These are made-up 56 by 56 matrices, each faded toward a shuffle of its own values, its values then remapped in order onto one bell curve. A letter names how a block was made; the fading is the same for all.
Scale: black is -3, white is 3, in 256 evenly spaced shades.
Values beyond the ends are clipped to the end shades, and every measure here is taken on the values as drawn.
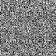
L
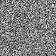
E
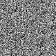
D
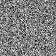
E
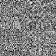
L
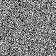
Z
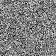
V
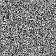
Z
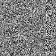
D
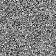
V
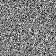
V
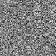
L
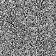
E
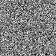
V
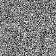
D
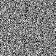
D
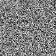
D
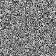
E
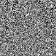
D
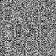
L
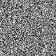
E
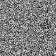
E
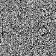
D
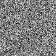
E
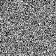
Z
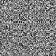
L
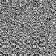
L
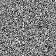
E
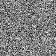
Z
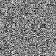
L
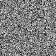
E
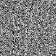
D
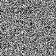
E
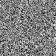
E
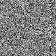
E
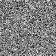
Z
